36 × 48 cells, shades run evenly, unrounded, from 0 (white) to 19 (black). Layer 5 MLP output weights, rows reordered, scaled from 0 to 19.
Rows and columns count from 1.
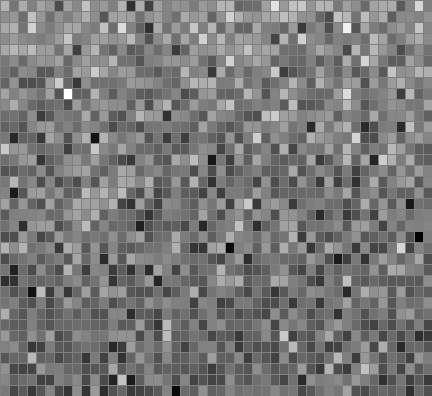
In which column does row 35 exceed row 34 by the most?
13
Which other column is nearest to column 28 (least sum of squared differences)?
6
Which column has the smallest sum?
39
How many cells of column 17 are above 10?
20
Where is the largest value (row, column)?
22, 47
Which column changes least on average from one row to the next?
30
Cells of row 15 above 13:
7
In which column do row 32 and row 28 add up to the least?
43
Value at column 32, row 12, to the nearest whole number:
7
